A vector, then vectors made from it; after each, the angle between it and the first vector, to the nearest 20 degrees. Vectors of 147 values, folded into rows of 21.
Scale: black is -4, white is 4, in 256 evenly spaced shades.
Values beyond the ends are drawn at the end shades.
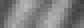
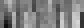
100 degrees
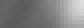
120 degrees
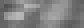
40 degrees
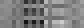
100 degrees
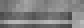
80 degrees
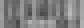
100 degrees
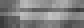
60 degrees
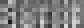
100 degrees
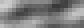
120 degrees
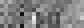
120 degrees
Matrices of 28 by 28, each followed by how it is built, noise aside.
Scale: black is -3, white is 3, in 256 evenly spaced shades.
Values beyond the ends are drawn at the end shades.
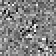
block diagonal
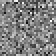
noise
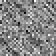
Toeplitz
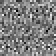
repeating columns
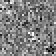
block diagonal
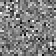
block diagonal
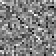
diagonal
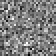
noise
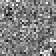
block diagonal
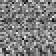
repeating columns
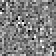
block diagonal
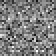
repeating columns
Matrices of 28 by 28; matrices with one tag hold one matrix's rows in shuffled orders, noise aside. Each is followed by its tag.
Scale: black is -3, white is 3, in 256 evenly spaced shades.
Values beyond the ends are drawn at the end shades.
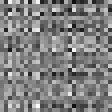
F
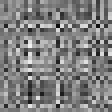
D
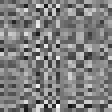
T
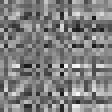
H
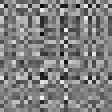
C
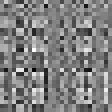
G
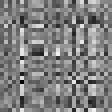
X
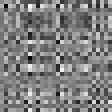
D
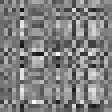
X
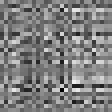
H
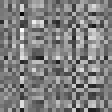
X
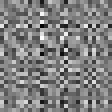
C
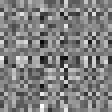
C
